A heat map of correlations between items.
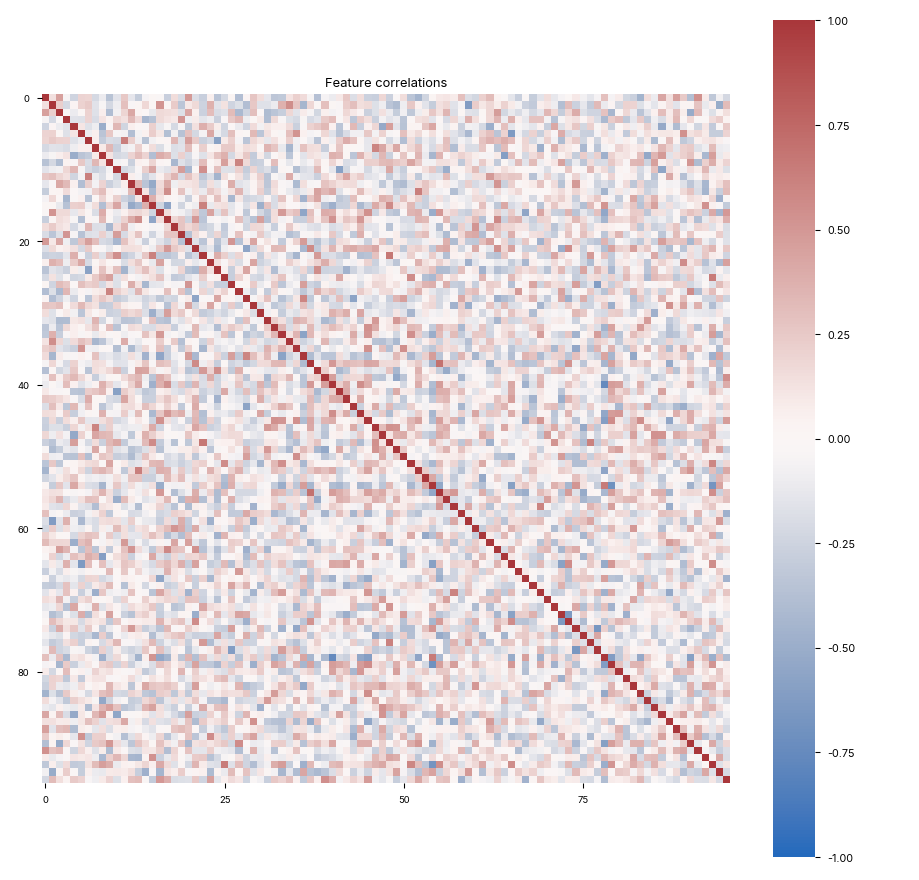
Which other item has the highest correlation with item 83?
45
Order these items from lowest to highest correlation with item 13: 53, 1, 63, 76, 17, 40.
76, 1, 63, 53, 40, 17
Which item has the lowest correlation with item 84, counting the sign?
8
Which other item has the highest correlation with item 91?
0
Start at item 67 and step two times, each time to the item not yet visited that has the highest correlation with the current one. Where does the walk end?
54
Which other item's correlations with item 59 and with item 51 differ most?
1
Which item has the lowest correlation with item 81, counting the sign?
72
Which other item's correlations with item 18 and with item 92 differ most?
48
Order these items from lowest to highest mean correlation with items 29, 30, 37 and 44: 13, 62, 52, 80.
62, 52, 13, 80
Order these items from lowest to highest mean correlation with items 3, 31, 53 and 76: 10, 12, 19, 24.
24, 12, 10, 19
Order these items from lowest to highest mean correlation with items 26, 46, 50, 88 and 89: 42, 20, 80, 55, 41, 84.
42, 41, 84, 55, 80, 20
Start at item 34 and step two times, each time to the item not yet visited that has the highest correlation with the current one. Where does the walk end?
16
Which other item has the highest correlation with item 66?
27
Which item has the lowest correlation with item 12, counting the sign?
15
